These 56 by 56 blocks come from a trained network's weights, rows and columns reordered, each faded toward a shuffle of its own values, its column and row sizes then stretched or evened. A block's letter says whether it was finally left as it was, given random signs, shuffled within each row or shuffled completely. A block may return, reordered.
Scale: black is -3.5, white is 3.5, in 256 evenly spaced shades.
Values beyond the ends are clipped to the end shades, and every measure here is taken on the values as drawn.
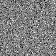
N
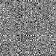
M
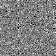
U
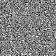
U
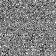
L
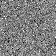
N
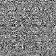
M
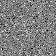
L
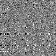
M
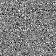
L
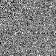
L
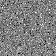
N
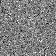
N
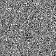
U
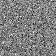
N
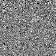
U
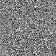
U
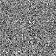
U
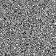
L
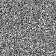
N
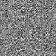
M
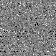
L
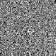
M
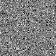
U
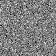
N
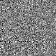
U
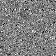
L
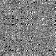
M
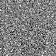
L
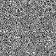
U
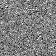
N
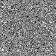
U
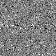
L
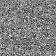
L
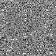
M
